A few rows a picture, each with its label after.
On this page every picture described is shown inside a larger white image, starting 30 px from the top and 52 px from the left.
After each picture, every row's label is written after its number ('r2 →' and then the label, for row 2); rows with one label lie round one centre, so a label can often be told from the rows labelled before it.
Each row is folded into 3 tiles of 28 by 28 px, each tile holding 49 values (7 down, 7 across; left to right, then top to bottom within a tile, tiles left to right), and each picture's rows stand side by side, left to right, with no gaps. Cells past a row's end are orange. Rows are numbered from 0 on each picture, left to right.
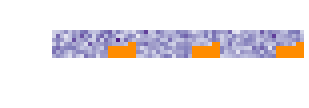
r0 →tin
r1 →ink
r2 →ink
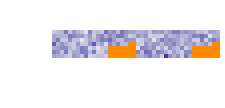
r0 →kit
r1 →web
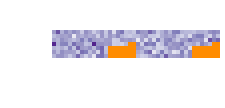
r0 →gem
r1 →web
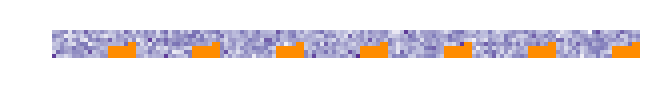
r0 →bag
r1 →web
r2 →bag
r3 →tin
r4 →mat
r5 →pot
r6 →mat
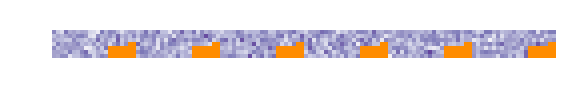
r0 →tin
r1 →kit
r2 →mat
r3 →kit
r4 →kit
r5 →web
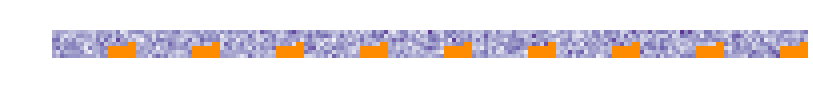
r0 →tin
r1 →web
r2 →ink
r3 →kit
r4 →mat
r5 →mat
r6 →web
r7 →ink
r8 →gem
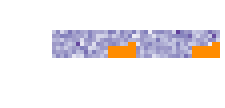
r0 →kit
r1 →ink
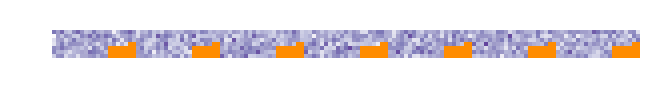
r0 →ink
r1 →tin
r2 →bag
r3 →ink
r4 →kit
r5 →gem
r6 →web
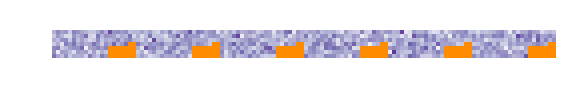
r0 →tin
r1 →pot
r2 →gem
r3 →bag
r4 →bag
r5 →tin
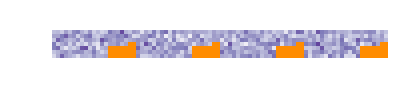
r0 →kit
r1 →gem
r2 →web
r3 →gem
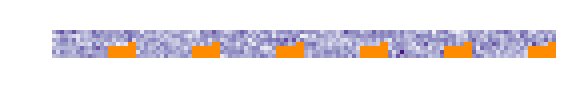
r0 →ink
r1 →bag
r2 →kit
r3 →ink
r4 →web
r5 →pot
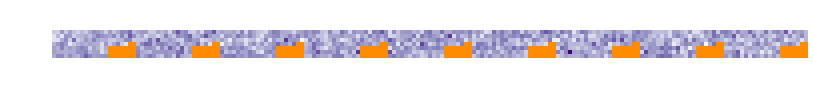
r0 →ink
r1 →ink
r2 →tin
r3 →web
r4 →mat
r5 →ink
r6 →web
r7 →bag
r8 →web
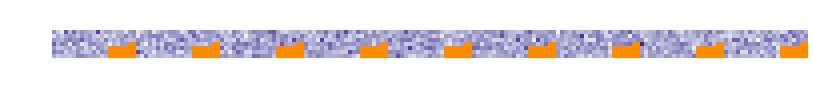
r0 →gem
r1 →mat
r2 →pot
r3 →pot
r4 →mat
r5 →tin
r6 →mat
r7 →gem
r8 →mat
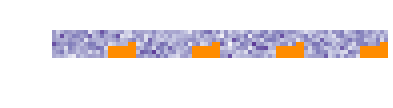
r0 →gem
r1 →bag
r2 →mat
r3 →pot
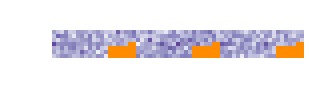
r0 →gem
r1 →bag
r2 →gem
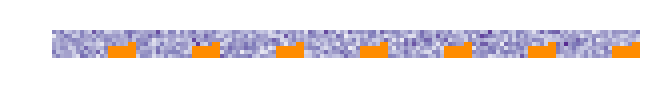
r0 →ink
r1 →kit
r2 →bag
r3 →kit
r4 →pot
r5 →gem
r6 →gem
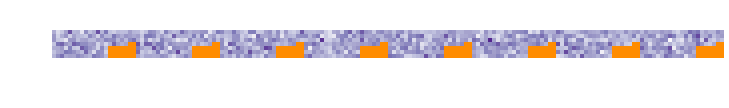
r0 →pot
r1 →gem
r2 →gem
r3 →pot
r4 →tin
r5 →pot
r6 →gem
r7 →tin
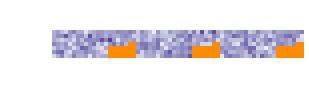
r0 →kit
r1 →ink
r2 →kit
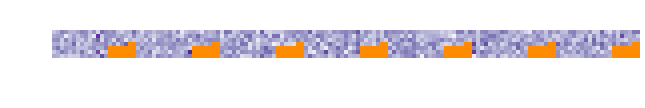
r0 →tin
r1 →web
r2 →ink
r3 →pot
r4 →bag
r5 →gem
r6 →gem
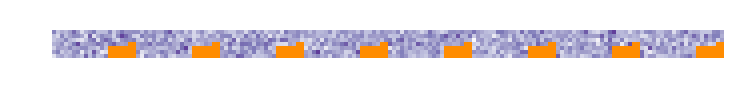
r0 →kit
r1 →gem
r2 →bag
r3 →web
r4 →mat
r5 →web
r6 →tin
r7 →ink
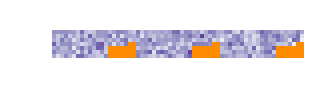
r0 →gem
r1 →web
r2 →ink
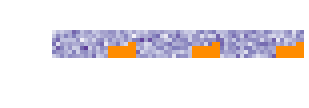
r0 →kit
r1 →mat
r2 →gem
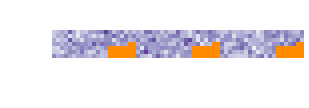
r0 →pot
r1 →bag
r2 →tin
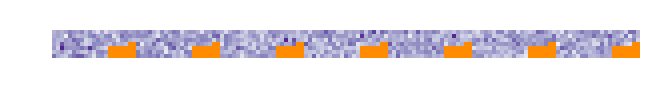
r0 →bag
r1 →web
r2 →tin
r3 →kit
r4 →gem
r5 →mat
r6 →ink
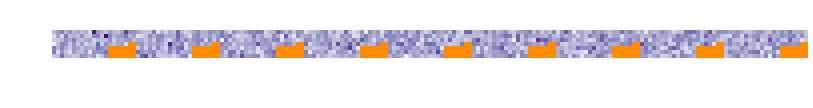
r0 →ink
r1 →mat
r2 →web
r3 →mat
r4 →gem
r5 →tin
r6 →mat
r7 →kit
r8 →tin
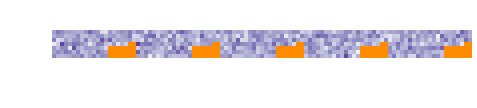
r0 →bag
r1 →gem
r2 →pot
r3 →kit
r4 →ink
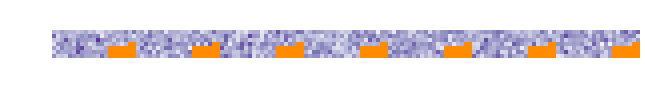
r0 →bag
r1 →web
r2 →tin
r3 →tin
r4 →bag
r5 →bag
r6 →kit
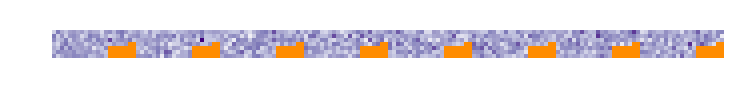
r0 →bag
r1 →tin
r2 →pot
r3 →tin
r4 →gem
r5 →gem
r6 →ink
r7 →kit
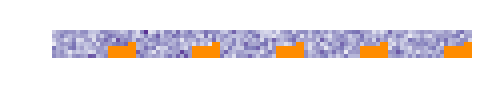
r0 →tin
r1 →ink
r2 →bag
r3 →pot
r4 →web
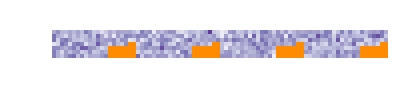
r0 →bag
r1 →bag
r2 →mat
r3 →kit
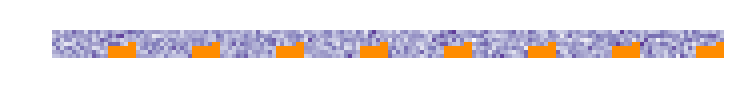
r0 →kit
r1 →web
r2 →bag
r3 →kit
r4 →tin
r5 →web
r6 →pot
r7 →kit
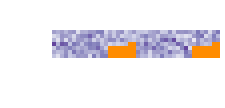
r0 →gem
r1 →gem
